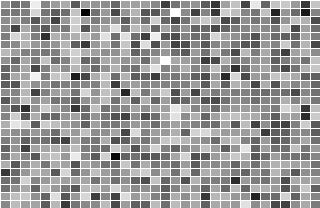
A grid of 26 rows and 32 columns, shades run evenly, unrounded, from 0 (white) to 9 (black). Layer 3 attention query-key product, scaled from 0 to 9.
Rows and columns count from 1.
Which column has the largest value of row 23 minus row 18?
24
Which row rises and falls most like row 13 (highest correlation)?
6
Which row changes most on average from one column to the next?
2
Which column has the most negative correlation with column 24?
31
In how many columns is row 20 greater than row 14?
18
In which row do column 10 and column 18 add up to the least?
14
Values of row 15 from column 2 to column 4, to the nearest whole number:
2 6 3
